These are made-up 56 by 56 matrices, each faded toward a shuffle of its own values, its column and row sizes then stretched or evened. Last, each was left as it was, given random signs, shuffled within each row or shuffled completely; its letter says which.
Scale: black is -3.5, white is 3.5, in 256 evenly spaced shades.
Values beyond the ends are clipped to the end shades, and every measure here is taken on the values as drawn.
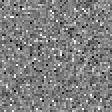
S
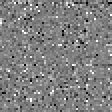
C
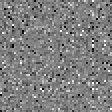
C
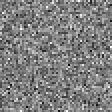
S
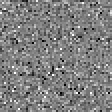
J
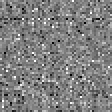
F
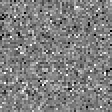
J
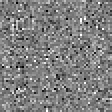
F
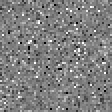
S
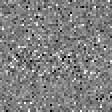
J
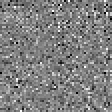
F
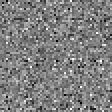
C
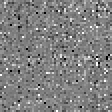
C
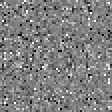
F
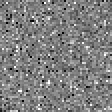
S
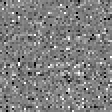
F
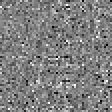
F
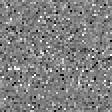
J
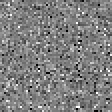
C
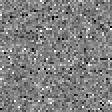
J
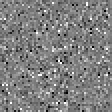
F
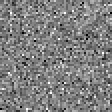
S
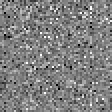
C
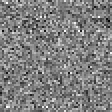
J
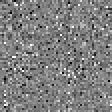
F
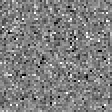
C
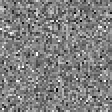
F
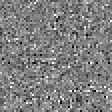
J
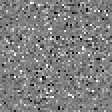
J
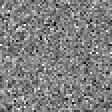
S
